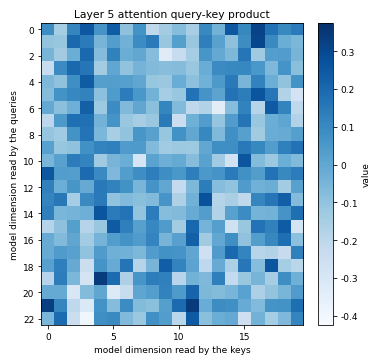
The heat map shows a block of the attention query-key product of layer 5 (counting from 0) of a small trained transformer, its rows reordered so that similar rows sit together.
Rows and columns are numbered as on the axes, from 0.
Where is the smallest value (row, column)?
22, 3
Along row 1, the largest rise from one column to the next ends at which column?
2
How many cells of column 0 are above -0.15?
19
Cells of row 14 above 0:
10
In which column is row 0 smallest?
8
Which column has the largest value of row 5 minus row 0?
11
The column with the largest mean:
15
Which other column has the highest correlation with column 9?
1
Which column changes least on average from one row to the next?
12
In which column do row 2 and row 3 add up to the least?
9
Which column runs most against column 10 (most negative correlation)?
5
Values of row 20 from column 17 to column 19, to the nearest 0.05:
-0.1 -0.05 0.05
